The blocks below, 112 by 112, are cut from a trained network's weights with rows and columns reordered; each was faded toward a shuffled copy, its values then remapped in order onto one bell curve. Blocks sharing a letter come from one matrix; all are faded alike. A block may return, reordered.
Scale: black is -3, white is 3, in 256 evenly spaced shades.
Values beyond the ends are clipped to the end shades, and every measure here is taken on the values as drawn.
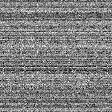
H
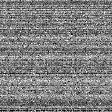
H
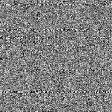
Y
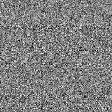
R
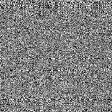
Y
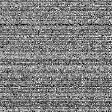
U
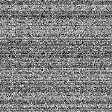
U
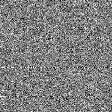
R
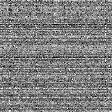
H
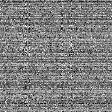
U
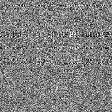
R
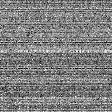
H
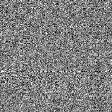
R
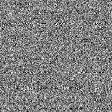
R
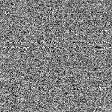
R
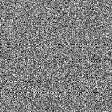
R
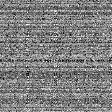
U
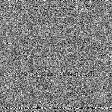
R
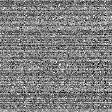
U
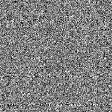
R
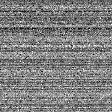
H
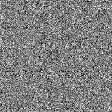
R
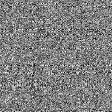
Y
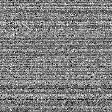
U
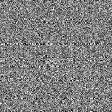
Y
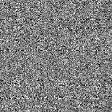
Y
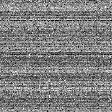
H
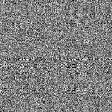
R
